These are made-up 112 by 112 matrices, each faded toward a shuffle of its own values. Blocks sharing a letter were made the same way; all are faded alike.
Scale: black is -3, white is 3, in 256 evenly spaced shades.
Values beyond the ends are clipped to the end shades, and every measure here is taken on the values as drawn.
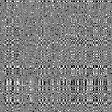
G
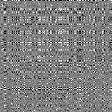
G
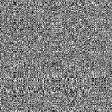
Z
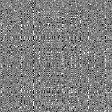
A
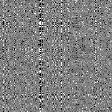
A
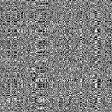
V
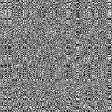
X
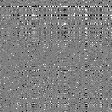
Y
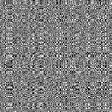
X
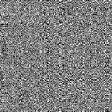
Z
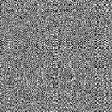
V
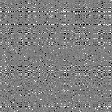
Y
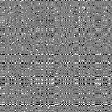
G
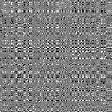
G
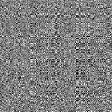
V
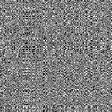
V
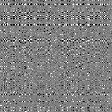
Y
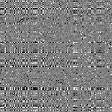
G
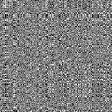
V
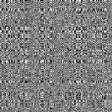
X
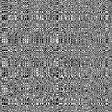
X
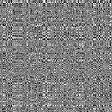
X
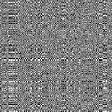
X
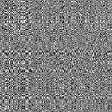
X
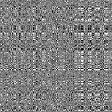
X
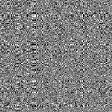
V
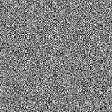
Z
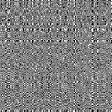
X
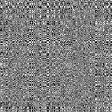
X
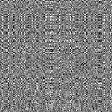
X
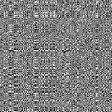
X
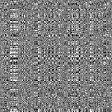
X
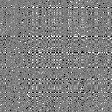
G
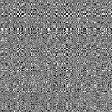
X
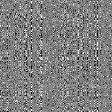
A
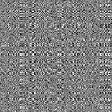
X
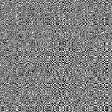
X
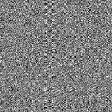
Z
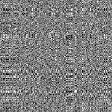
V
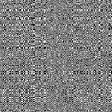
X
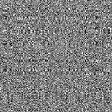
Z
